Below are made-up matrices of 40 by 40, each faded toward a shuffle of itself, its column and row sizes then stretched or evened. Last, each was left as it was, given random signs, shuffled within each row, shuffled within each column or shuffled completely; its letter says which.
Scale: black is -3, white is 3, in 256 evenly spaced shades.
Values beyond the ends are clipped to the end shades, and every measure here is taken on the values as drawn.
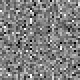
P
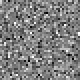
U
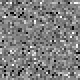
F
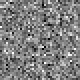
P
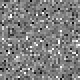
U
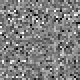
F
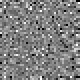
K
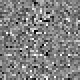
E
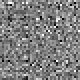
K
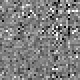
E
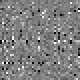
K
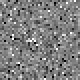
U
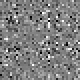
E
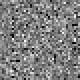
P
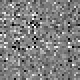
K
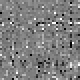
K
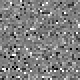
F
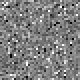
U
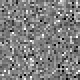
P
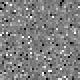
U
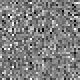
K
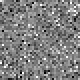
U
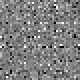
K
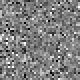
P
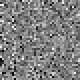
P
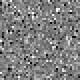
U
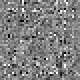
E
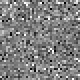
F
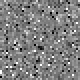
U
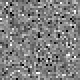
P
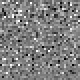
F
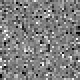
P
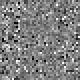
P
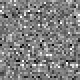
F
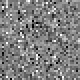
P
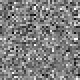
K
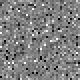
U
